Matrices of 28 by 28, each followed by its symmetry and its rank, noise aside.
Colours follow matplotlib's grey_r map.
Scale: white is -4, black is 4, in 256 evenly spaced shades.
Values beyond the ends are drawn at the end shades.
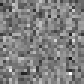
no symmetry, rank five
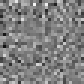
antisymmetric, rank six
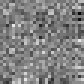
no symmetry, rank five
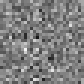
no symmetry, rank six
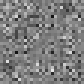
symmetric, rank six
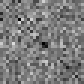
symmetric, rank six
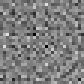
symmetric, rank six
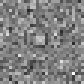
symmetric, rank seven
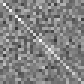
symmetric, rank seven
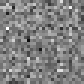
no symmetry, rank five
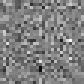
antisymmetric, rank six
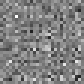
symmetric, rank five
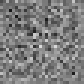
symmetric, rank five
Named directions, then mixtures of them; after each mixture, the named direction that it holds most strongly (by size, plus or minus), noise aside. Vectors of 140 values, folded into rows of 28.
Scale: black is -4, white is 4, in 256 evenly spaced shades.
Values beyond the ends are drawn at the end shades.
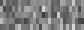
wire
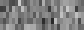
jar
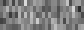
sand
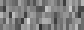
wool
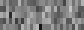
wool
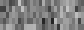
jar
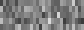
wire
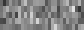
sand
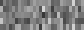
wire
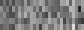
wire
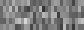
wire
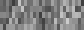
jar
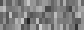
wool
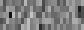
wool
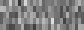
jar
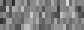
sand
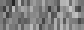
jar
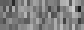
sand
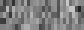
sand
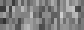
jar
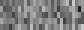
wire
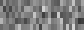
wire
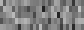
wire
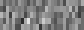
wool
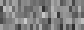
wire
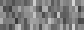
wire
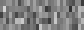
wool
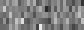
wool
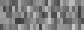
wire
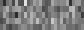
sand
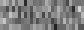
sand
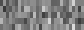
wire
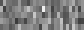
wire
